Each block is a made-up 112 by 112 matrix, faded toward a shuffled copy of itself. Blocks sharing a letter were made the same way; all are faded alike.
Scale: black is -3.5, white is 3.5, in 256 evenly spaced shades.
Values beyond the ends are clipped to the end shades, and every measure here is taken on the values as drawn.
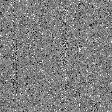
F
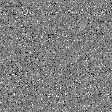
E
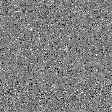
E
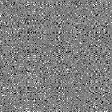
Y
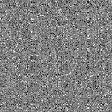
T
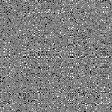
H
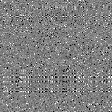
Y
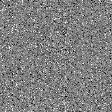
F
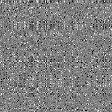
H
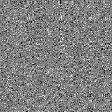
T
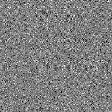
T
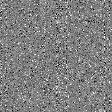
F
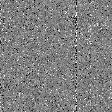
F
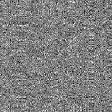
T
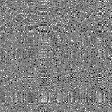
H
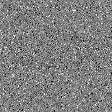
E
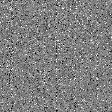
F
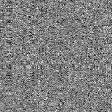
T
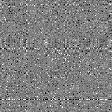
Y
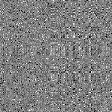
H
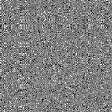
H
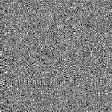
T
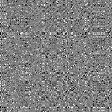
H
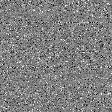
E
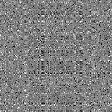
H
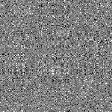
T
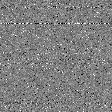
E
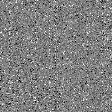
F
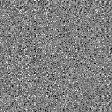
T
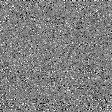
E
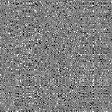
H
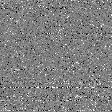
E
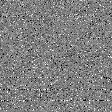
E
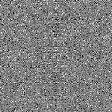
T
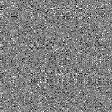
T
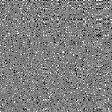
Y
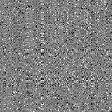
H
